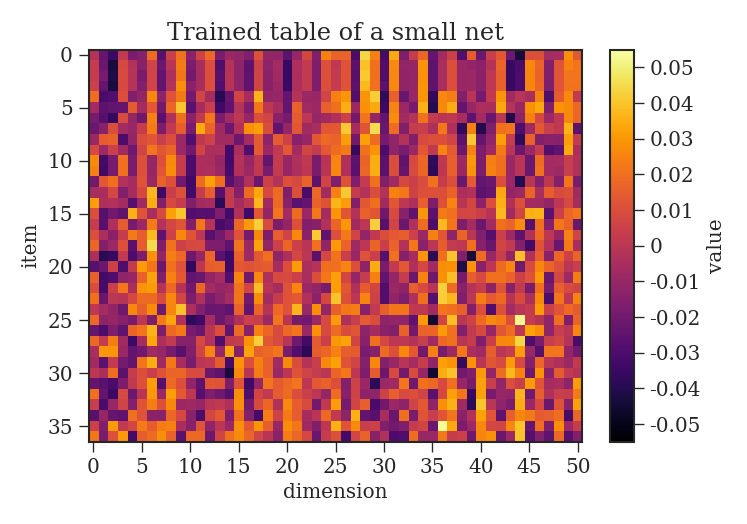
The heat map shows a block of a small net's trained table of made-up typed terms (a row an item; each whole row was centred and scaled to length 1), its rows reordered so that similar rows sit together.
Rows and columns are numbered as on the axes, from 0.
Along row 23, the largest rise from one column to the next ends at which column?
36
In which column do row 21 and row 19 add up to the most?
37
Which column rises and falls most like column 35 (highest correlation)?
32
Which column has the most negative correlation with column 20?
31
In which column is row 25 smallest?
35
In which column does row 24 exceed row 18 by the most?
4
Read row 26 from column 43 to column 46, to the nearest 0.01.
0.02 0 0.03 0.03
